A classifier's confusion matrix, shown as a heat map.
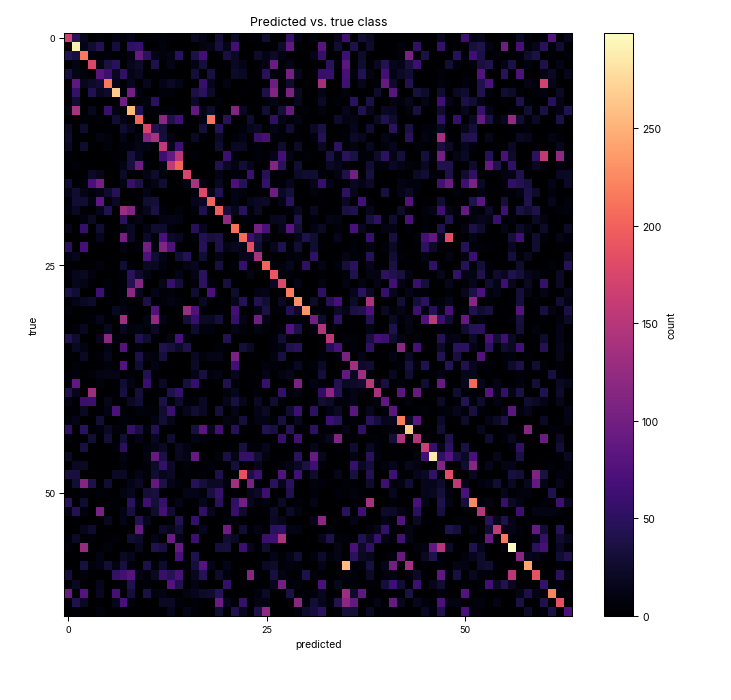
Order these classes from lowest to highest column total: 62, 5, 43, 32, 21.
5, 62, 43, 32, 21
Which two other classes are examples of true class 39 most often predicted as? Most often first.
3, 33
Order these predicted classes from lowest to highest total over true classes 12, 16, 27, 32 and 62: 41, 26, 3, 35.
26, 3, 35, 41
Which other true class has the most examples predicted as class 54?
20
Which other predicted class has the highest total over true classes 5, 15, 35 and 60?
32
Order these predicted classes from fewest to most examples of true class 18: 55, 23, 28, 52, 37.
23, 55, 28, 37, 52
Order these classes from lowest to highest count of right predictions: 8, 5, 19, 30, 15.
15, 19, 5, 30, 8
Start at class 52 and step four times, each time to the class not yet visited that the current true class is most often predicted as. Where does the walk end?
1
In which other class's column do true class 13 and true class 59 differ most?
60
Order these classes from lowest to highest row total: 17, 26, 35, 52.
35, 17, 26, 52
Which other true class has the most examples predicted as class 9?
27
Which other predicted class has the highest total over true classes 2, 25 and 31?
46
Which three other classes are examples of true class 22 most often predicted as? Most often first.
48, 7, 46
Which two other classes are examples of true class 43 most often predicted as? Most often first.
58, 17
